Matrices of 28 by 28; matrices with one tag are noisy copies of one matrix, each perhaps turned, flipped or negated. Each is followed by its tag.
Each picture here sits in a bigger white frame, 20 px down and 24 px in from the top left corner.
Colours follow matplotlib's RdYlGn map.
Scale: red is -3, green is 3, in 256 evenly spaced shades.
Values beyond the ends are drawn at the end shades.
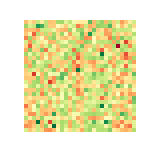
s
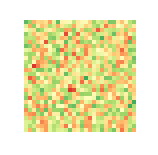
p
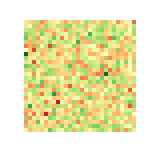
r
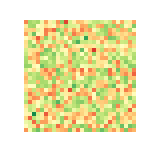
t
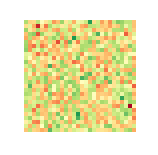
r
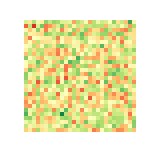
r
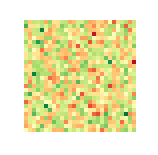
t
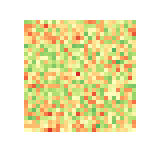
s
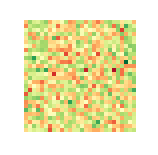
s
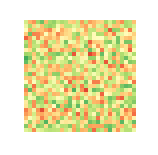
p
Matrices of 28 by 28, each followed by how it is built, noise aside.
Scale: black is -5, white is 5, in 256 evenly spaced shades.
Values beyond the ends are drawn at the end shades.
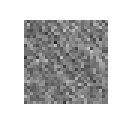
Toeplitz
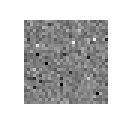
sparse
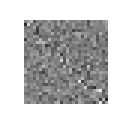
banded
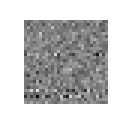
uneven rows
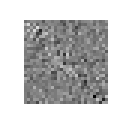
banded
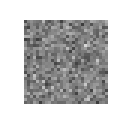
noise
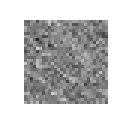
Toeplitz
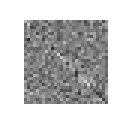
diagonal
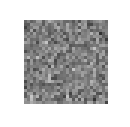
noise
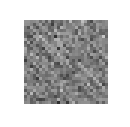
Toeplitz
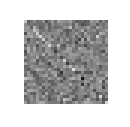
diagonal
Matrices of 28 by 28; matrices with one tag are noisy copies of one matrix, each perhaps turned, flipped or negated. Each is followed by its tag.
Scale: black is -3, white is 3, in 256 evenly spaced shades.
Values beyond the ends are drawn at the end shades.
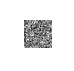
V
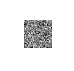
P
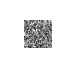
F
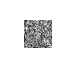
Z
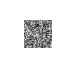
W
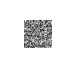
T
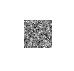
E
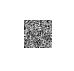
P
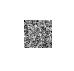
T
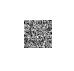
T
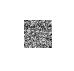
T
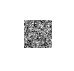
E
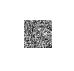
P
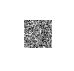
P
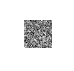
V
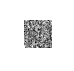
T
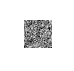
Z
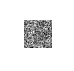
P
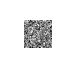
V
